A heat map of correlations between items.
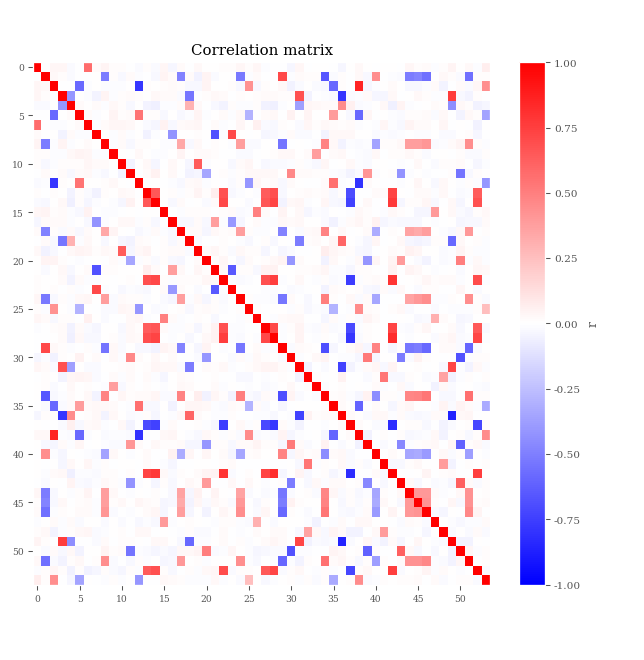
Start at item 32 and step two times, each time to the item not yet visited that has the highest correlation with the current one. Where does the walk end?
48
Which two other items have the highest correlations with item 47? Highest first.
15, 26
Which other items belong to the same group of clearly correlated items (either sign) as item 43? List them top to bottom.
11, 20, 30, 39, 50
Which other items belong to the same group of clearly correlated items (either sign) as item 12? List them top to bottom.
2, 5, 25, 35, 38, 53
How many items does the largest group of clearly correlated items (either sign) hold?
11
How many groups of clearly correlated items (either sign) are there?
11
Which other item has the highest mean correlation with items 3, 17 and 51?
34
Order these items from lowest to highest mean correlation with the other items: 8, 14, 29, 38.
29, 38, 8, 14
